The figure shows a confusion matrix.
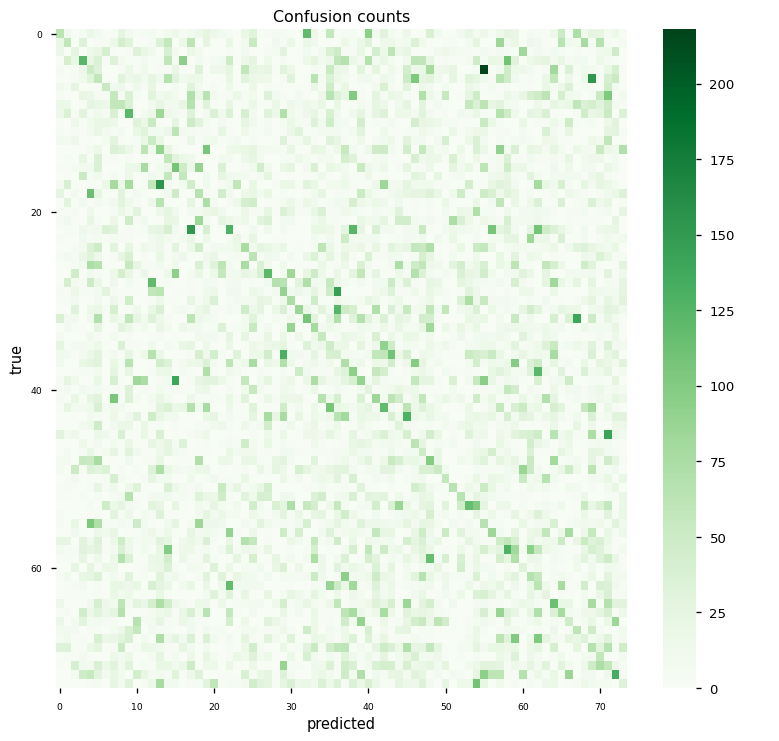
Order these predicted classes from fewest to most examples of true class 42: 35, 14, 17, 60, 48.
48, 14, 60, 17, 35
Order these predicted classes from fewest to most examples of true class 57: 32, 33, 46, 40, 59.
32, 40, 46, 59, 33
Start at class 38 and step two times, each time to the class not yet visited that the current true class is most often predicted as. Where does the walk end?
22
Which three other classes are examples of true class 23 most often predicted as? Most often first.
61, 37, 65
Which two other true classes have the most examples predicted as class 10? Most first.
39, 66
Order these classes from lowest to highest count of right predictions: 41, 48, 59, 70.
70, 59, 41, 48
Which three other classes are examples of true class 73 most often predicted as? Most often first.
54, 13, 20
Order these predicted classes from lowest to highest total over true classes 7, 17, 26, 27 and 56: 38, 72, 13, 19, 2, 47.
72, 2, 19, 38, 13, 47
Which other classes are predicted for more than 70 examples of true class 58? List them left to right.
14, 59, 61
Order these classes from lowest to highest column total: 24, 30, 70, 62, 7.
30, 70, 24, 7, 62
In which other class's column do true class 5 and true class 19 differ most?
69
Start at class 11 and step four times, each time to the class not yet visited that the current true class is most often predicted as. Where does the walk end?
55
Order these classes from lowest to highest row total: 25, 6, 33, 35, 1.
6, 25, 33, 35, 1
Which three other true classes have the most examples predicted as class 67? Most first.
32, 0, 8
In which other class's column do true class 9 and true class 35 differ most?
13
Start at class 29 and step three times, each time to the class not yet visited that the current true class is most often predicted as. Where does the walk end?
45
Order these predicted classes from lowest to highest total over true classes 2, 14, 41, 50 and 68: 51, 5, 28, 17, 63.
28, 51, 17, 5, 63
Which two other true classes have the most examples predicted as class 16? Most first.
3, 15
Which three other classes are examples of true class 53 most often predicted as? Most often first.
54, 44, 30
